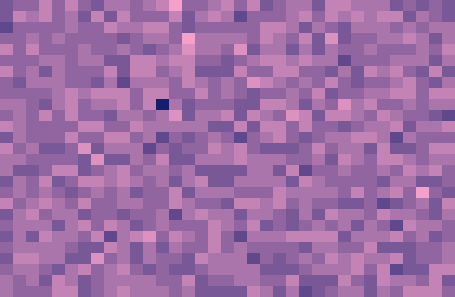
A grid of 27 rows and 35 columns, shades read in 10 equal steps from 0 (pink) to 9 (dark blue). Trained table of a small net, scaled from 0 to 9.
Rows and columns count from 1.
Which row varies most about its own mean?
10
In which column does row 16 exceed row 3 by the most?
22
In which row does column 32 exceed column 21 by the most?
12
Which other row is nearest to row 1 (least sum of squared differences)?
11
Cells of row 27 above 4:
9
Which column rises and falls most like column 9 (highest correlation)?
34
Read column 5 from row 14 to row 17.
5 4 2 5
